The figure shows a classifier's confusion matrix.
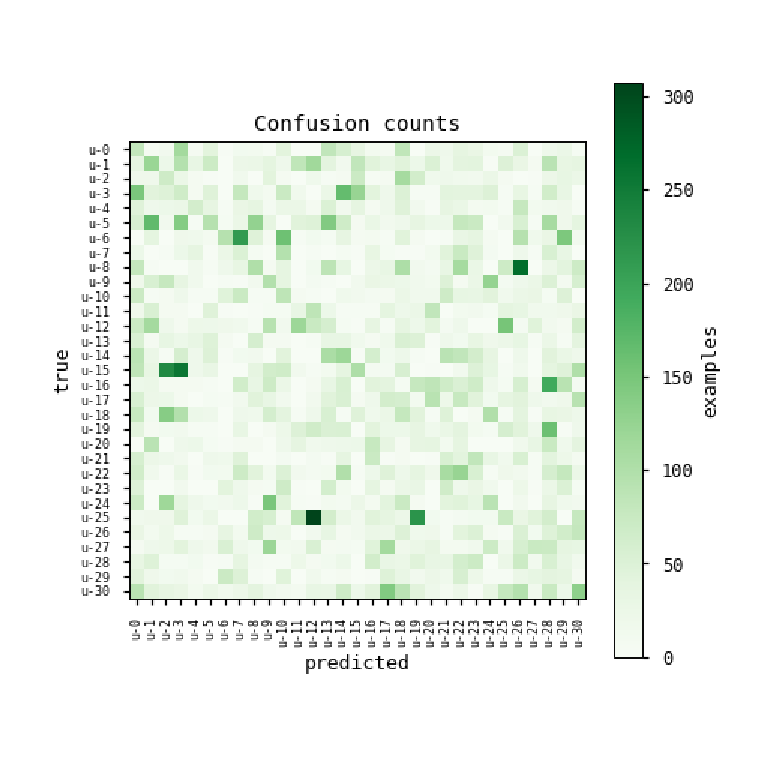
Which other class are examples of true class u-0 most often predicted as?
u-3
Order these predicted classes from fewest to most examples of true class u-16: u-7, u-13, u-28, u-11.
u-11, u-13, u-7, u-28
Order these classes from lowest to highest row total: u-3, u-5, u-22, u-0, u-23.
u-23, u-0, u-22, u-3, u-5
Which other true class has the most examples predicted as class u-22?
u-8
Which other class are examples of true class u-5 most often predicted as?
u-1
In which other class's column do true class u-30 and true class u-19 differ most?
u-17
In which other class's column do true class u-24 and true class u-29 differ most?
u-9
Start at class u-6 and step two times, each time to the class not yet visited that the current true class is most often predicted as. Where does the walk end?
u-10
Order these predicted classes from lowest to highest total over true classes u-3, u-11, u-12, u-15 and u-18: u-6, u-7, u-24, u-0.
u-6, u-7, u-24, u-0
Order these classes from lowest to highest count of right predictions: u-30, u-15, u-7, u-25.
u-7, u-25, u-15, u-30
